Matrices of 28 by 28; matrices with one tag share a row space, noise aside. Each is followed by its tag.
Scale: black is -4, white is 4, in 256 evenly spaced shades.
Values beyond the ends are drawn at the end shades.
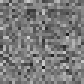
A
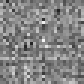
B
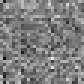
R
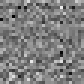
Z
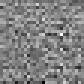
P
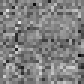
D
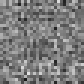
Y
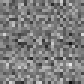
Z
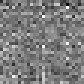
A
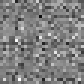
D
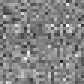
R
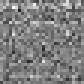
A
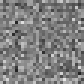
D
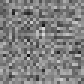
B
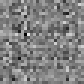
Y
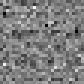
R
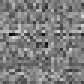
Z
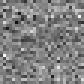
R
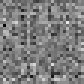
R
